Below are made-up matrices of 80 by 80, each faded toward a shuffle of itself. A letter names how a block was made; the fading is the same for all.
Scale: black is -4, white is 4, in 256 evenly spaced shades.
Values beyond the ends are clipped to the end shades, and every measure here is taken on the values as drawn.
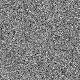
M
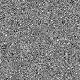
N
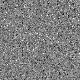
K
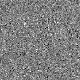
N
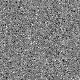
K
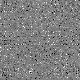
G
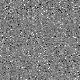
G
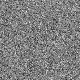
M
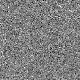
N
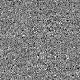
N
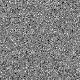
N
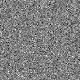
N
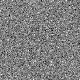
N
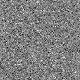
N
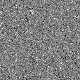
K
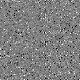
G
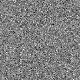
N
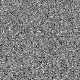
N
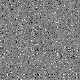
G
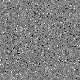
G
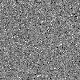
K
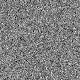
M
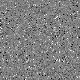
G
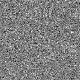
N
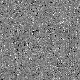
G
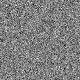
M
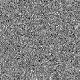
N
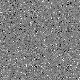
G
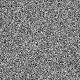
M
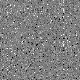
G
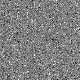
K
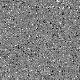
G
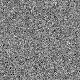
M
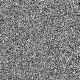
M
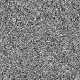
N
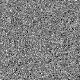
N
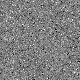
K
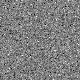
K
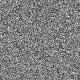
M
